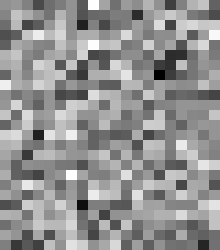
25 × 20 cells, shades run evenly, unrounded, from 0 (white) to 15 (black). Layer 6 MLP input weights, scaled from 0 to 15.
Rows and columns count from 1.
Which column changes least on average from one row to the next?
5
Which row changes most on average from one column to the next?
7
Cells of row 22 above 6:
6
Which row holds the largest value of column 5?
24
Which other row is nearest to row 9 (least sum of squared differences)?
22
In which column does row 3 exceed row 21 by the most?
3
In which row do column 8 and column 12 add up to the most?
21
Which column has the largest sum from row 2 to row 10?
16
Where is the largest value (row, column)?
8, 15
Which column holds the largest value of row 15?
13
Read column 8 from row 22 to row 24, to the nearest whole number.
9 8 7
